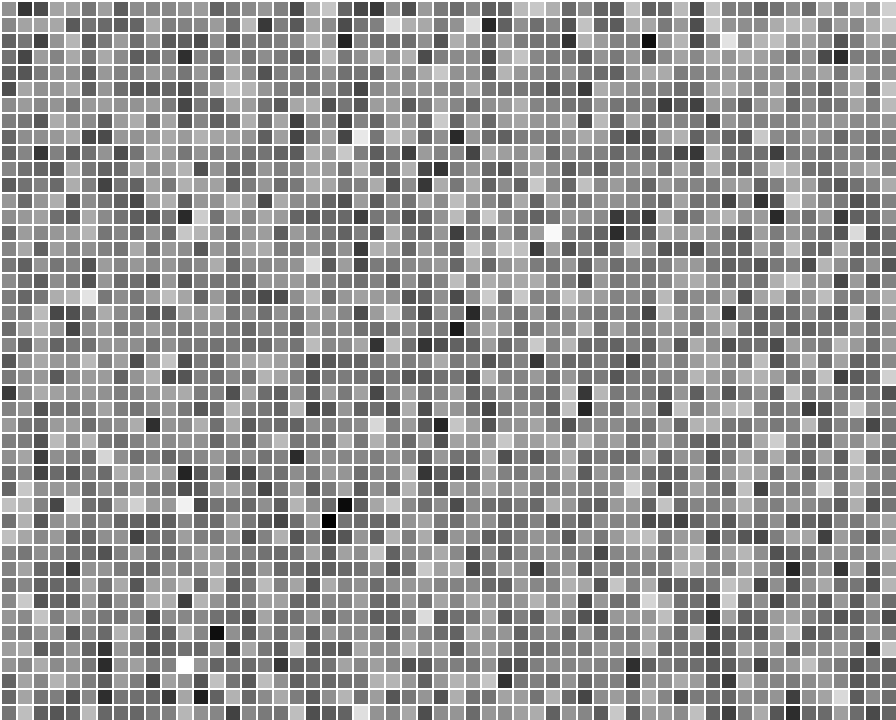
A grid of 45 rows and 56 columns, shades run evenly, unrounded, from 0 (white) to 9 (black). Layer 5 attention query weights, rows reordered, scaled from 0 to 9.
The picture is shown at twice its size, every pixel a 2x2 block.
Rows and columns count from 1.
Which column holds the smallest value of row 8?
28
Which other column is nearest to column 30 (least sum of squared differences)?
4
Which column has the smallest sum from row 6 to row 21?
20
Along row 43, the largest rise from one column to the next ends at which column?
32
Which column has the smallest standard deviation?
8
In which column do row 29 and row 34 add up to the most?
19
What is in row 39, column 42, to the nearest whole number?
2
